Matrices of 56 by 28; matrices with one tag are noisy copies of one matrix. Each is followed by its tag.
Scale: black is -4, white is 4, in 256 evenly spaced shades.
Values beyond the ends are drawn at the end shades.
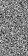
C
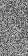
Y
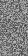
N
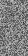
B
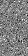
C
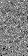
Y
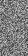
C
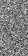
N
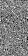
B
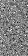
N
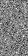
N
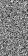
B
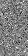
Y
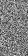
N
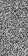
Y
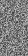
C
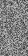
B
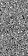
N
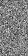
C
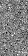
Y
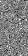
Y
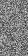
N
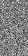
Y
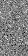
N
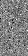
Y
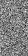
N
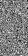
C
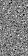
C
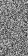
N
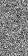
Y
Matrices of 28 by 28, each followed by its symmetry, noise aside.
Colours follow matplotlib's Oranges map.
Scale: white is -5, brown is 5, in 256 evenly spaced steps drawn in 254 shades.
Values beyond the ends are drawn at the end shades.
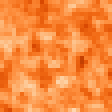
antisymmetric.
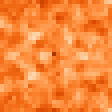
mirrored top to bottom.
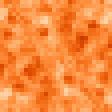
same after a half turn.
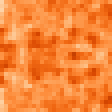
mirrored top to bottom.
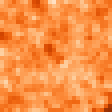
symmetric.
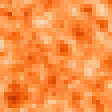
symmetric across the other diagonal.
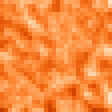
antisymmetric.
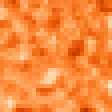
antisymmetric.
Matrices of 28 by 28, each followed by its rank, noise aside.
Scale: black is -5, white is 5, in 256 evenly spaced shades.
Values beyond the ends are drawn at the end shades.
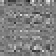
three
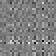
two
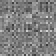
three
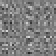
three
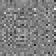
four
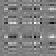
one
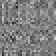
four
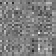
four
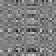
two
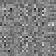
four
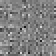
four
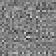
four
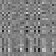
one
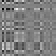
one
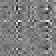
two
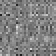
four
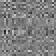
two
